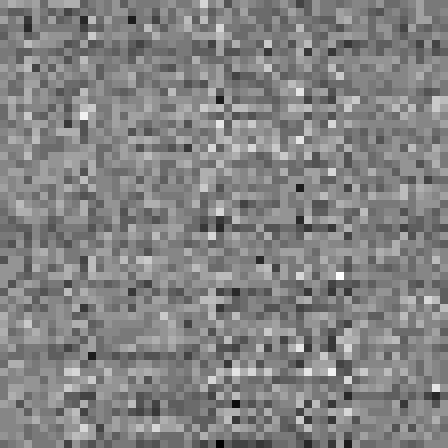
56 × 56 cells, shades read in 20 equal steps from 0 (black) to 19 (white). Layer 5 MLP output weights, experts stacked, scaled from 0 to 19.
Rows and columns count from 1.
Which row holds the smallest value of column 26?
29
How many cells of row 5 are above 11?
9
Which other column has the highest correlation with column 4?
11
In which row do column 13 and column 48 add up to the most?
32
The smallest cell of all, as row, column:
56, 28
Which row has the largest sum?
47
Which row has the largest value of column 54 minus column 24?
38
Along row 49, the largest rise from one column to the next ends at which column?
55
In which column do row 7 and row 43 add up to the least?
42
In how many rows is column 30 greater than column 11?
26
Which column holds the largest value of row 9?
34
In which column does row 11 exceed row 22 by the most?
37
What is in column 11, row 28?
11
